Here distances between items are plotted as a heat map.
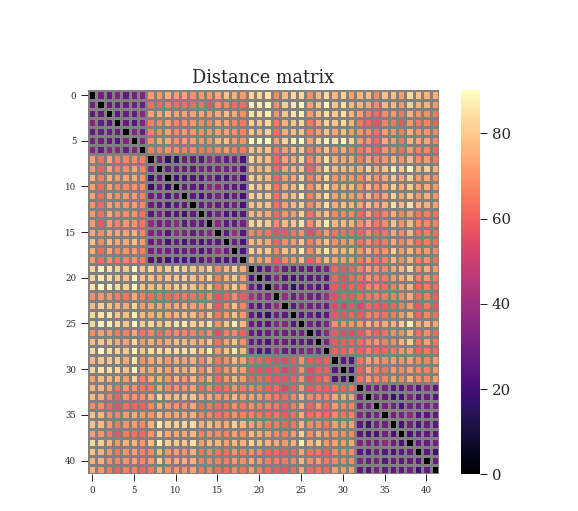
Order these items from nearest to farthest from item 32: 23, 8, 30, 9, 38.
38, 23, 30, 9, 8
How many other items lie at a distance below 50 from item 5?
6
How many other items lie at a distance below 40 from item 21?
9
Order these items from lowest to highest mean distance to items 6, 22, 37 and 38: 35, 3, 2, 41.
41, 35, 3, 2
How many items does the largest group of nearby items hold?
12
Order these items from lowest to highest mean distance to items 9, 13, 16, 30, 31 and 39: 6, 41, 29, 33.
29, 41, 33, 6
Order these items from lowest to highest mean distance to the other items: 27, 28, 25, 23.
23, 27, 28, 25
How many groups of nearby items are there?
5
